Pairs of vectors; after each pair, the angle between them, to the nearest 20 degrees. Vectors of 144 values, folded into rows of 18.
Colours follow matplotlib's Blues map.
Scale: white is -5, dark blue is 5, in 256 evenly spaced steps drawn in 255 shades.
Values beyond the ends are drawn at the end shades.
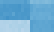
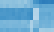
80 degrees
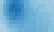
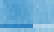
60 degrees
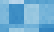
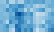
60 degrees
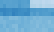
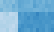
100 degrees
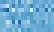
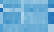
100 degrees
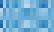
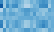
20 degrees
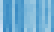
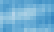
80 degrees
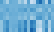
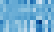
160 degrees
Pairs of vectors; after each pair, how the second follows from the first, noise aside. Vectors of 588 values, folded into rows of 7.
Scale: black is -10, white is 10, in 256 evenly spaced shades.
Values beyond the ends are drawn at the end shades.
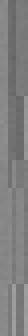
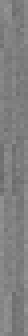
wrapped around, negated, shrunk.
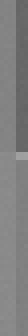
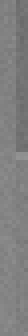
shrunk.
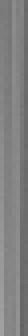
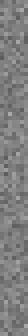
shuffled.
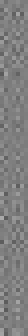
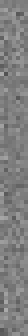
sign-scrambled.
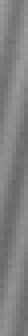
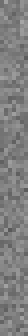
shuffled.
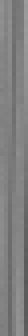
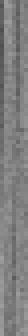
reversed.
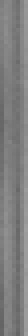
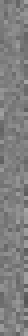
sign-scrambled.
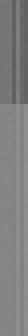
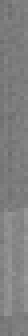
wrapped around, negated, shrunk.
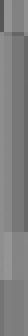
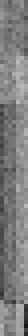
reversed, scaled up.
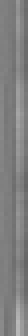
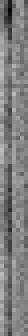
reversed, negated, scaled up.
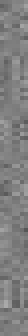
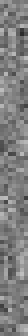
reversed, negated, scaled up.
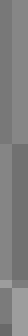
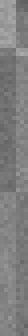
reversed.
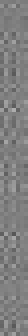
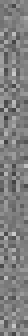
negated, scaled up.
